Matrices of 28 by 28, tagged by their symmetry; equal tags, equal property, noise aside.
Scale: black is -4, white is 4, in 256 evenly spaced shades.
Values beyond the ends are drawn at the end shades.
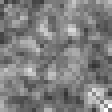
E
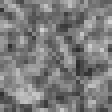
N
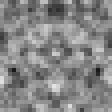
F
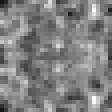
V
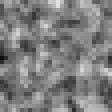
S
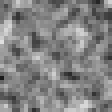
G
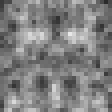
F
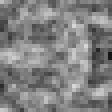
V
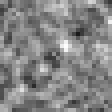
G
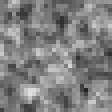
N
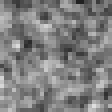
S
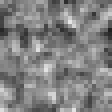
N
